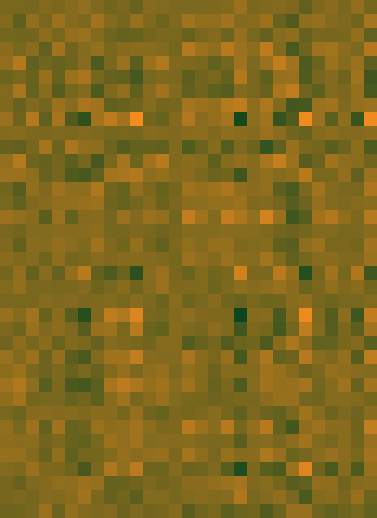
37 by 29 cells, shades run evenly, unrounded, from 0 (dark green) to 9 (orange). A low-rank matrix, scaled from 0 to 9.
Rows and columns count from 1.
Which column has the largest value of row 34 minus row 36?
24
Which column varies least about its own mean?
14
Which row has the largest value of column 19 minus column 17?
20
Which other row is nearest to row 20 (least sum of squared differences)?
6
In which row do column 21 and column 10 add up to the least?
11
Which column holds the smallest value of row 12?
8
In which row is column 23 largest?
7
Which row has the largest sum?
16
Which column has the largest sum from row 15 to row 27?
29
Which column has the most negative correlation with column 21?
4
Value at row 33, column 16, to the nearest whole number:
5
